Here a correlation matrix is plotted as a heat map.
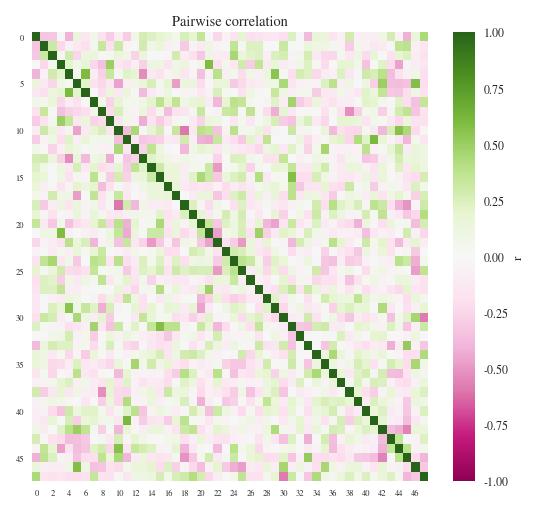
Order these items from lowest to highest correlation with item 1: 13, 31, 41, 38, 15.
38, 41, 31, 15, 13
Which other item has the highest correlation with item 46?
5
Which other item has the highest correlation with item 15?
31
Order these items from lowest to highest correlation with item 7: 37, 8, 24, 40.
37, 8, 40, 24
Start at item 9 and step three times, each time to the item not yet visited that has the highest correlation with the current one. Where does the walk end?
27
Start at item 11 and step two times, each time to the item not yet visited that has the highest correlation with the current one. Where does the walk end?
18
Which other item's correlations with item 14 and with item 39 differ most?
11
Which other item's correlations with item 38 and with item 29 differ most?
4
